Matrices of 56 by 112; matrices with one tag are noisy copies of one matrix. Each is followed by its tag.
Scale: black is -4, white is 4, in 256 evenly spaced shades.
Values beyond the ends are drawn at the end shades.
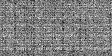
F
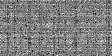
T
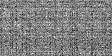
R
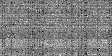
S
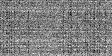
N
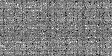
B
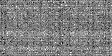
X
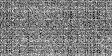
N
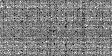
B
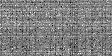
R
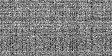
R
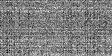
N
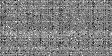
X
